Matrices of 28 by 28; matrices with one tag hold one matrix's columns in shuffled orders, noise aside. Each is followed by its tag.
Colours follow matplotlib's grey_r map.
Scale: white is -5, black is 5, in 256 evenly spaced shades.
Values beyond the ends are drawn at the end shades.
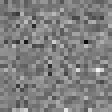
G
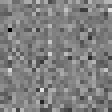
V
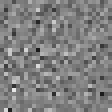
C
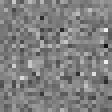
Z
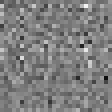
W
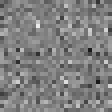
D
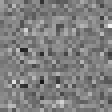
D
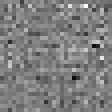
W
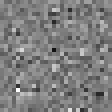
C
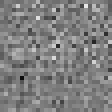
W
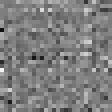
V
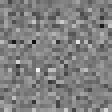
G
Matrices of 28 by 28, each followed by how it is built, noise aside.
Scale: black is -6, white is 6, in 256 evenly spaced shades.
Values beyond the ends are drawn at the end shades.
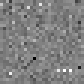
sparse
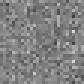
uneven columns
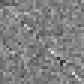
diagonal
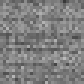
blocks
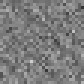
Toeplitz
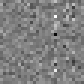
uneven columns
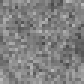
smooth
